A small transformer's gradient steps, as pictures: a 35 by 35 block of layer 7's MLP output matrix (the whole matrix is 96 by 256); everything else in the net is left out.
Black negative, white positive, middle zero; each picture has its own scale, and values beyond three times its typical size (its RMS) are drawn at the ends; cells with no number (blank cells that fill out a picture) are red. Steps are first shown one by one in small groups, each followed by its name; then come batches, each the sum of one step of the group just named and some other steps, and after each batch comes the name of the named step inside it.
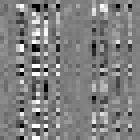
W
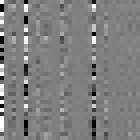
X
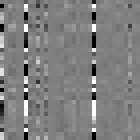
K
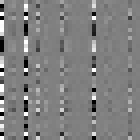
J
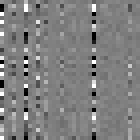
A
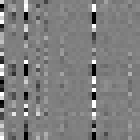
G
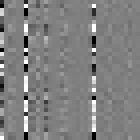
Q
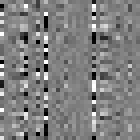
A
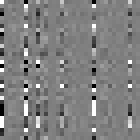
K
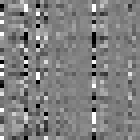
A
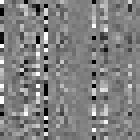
W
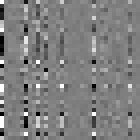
J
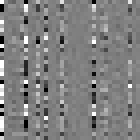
X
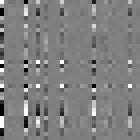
K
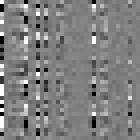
X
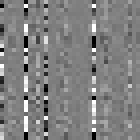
Q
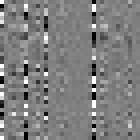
G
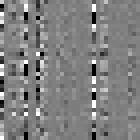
G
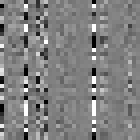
K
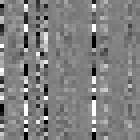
K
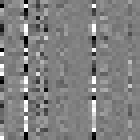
Q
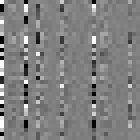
X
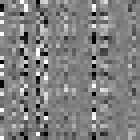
A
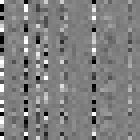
J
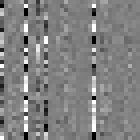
Q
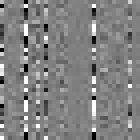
Q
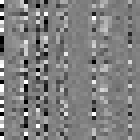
J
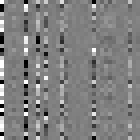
J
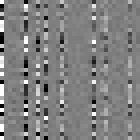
J
